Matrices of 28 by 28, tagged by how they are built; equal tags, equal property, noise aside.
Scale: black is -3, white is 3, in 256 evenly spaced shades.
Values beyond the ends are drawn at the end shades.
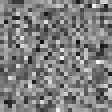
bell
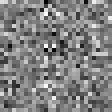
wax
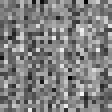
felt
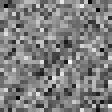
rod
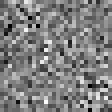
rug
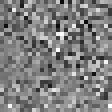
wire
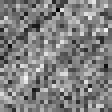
rod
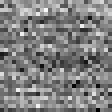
felt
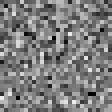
bell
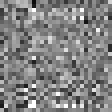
wax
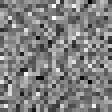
rod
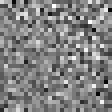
wire
